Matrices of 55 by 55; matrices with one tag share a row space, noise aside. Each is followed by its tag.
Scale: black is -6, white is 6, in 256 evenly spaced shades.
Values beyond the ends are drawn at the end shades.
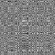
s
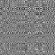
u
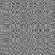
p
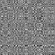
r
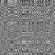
s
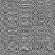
s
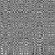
r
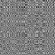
u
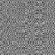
u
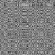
s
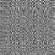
p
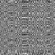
s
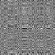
s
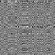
s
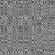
r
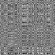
s
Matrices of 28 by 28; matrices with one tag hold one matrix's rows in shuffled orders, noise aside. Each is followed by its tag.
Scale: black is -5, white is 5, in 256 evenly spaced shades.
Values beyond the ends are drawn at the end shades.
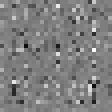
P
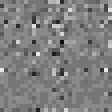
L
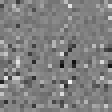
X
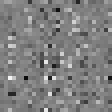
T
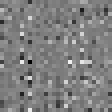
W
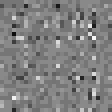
P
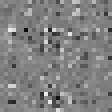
T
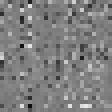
W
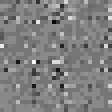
L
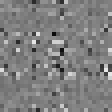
L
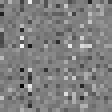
W
